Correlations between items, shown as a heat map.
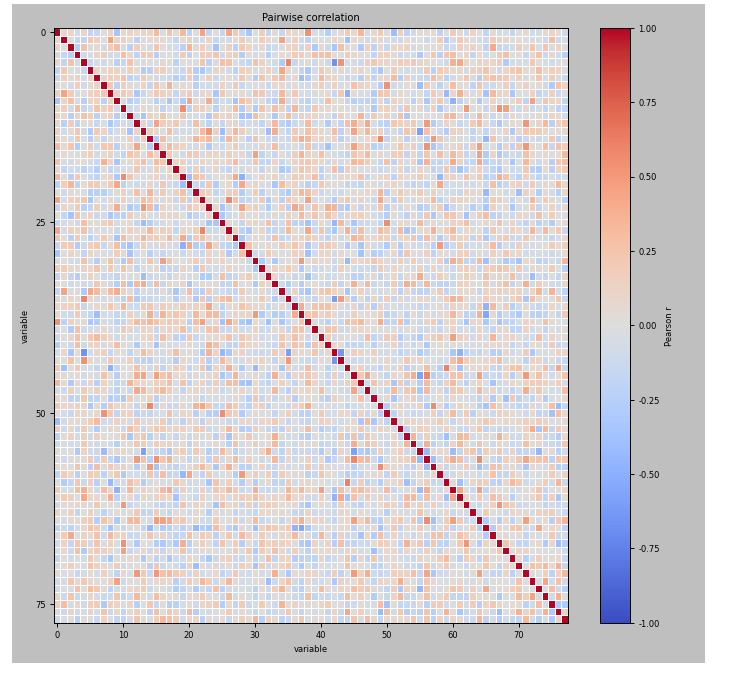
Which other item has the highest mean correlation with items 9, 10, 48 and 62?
67
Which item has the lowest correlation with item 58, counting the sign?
19
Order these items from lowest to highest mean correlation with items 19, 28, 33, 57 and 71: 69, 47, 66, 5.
69, 5, 66, 47
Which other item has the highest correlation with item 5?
34
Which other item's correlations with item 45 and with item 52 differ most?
55
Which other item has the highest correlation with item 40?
60
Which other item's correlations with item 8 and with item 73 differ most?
65
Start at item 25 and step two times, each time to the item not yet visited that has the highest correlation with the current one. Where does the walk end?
7
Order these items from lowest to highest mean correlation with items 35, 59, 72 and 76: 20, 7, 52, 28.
28, 7, 20, 52
